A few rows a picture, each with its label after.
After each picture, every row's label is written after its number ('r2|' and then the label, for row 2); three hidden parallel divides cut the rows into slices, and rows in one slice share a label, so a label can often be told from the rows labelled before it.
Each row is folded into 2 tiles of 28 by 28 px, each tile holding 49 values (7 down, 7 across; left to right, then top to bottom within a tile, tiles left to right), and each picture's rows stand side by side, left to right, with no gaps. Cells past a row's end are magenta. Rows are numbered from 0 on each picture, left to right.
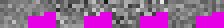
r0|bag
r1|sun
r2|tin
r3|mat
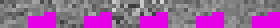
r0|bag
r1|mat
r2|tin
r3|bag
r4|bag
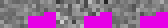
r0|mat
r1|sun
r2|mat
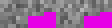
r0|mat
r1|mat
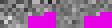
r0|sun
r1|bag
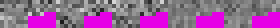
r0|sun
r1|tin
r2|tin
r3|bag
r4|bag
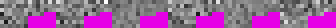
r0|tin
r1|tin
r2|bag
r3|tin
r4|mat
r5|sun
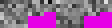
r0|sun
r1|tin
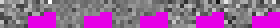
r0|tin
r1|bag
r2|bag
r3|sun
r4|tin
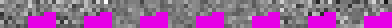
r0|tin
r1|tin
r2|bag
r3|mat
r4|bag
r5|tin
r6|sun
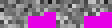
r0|sun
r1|sun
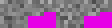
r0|mat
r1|mat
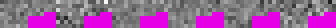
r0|bag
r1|tin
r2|mat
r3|bag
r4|mat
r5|sun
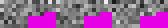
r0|tin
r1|tin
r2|sun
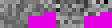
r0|mat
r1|sun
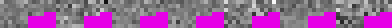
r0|mat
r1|sun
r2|bag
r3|bag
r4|tin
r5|bag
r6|tin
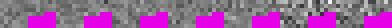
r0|bag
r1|bag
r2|mat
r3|bag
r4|bag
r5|tin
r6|tin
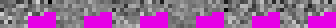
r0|sun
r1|bag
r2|sun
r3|mat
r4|sun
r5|sun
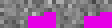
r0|mat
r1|mat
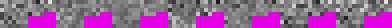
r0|tin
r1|bag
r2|mat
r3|sun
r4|bag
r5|tin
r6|tin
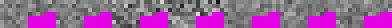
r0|mat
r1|mat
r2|tin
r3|sun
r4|mat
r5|mat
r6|mat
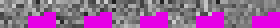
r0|tin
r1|tin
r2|sun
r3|sun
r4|mat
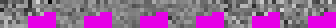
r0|sun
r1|bag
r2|mat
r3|mat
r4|sun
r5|tin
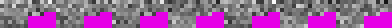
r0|tin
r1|tin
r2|tin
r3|sun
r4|tin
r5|sun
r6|sun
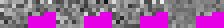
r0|tin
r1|sun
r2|tin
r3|bag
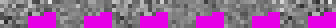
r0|tin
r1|bag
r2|tin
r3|mat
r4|mat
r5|tin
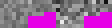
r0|mat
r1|sun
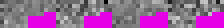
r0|bag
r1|sun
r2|mat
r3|sun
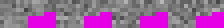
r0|bag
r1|bag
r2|mat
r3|bag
